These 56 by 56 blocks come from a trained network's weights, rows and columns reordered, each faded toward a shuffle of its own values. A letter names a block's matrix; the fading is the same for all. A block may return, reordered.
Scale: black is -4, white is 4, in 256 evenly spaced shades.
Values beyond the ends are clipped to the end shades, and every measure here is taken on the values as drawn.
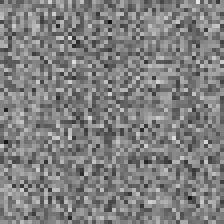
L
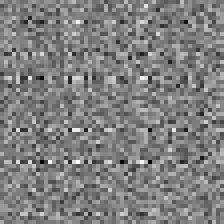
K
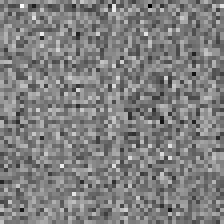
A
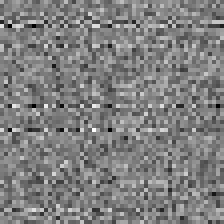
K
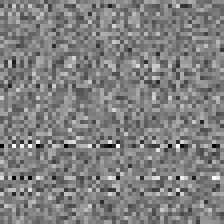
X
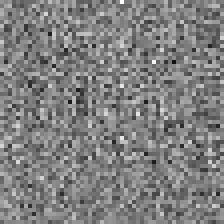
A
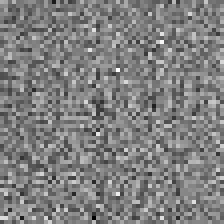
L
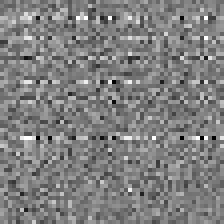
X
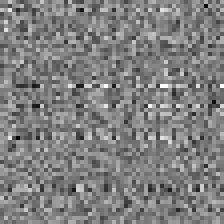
K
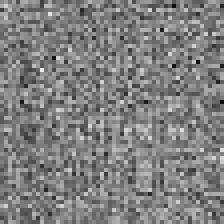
A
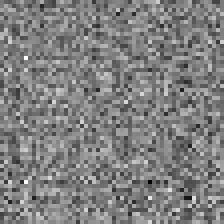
A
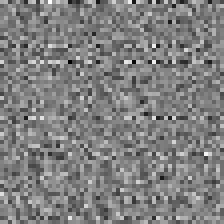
K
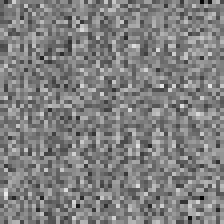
A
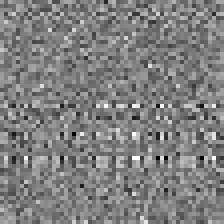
X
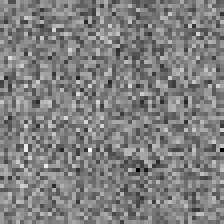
A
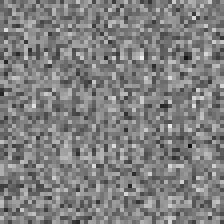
L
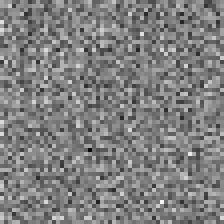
L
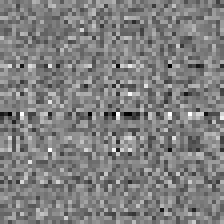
X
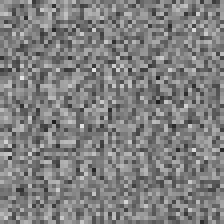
L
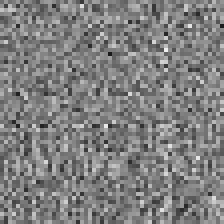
L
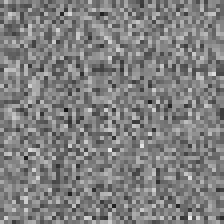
L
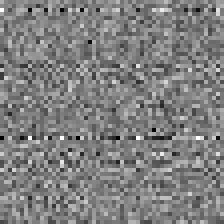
X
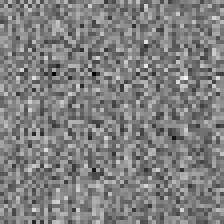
A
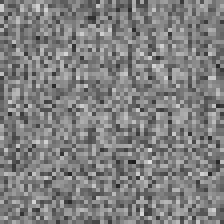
L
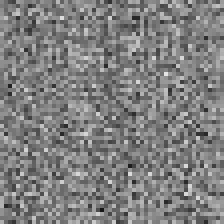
L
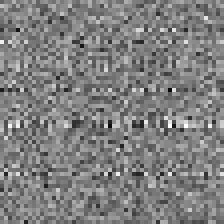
K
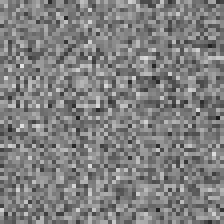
L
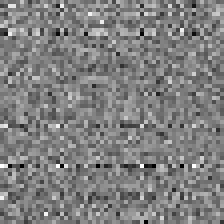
X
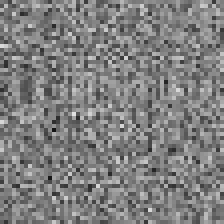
L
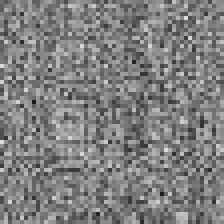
L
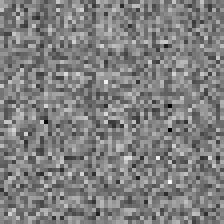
A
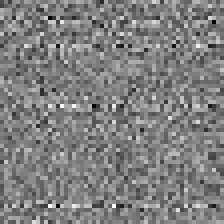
K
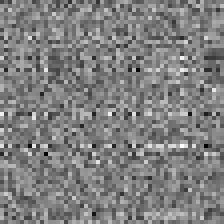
K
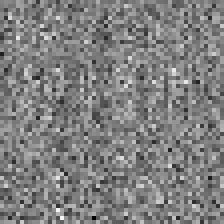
A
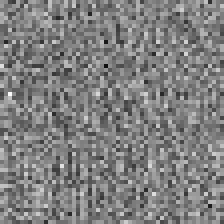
L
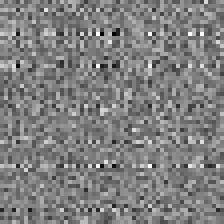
X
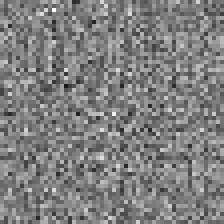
L
